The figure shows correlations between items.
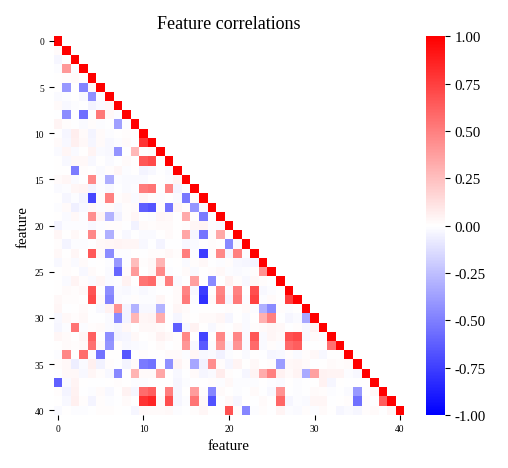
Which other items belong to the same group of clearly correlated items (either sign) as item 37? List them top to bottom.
0
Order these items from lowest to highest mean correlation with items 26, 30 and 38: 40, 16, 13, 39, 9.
40, 9, 16, 13, 39
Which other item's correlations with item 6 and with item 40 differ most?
20
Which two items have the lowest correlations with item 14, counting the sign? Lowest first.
31, 2
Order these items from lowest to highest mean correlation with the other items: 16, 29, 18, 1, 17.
17, 18, 29, 1, 16
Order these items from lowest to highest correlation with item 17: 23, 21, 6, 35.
23, 21, 35, 6
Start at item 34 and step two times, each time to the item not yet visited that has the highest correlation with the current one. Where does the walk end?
1
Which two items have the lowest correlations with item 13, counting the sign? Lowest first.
18, 35
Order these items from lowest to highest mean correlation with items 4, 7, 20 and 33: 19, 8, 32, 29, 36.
36, 8, 29, 19, 32
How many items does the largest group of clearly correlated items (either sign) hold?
11
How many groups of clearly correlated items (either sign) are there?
7
